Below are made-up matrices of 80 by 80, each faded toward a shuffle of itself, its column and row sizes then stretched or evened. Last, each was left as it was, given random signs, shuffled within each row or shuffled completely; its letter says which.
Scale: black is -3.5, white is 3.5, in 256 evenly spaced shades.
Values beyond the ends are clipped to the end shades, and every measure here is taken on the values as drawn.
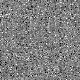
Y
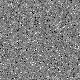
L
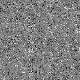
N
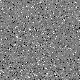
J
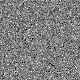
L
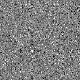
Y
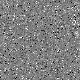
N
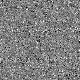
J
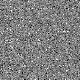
Y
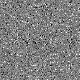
Y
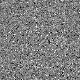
N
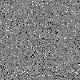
Y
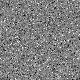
L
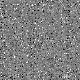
Y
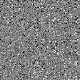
Y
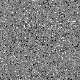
N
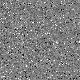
J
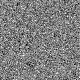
L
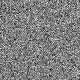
L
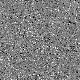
J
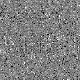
Y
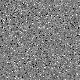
J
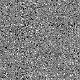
Y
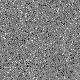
L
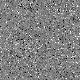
N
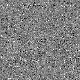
Y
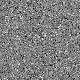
L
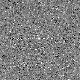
Y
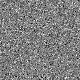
J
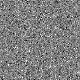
Y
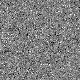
J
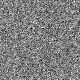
J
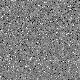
J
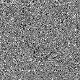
N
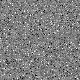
J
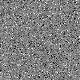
J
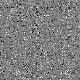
Y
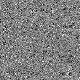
Y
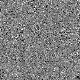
N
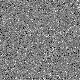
J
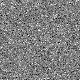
J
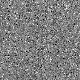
N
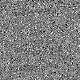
J
